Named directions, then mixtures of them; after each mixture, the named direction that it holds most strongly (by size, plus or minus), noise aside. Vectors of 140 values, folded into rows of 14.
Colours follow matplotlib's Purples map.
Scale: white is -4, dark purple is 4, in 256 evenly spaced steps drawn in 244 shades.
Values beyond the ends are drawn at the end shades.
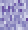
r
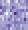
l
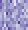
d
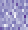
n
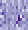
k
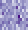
k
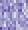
r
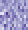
n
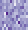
d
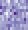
l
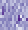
k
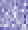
n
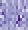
k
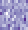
l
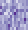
l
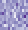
n
